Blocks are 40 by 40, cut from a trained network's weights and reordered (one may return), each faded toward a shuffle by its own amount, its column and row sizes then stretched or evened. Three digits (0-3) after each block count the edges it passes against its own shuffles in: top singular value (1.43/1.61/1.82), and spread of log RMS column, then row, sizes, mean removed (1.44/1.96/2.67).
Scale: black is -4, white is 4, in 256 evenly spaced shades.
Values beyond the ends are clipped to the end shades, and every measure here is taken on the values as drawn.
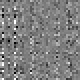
2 3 1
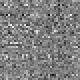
1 0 2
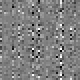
2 3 1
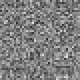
2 0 0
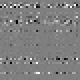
1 1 3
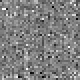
0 0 1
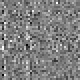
3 1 2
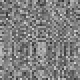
3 0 0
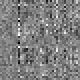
3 2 1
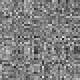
3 0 2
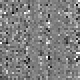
0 3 1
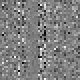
0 3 0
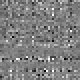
1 1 3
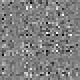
0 2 2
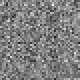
1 0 1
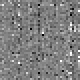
0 2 0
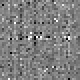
1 1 1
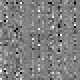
0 3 0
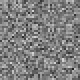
2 0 0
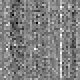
3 2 0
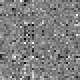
1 2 2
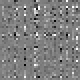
1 3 2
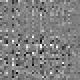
2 3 2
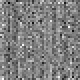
1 1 0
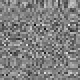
3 0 2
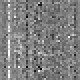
3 2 0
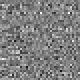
2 0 2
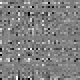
1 2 3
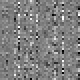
2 3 0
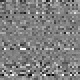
3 0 3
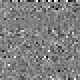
1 0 2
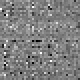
0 1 1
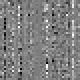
2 3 0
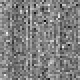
2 0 0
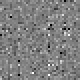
0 1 1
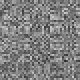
3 0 1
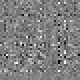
1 2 2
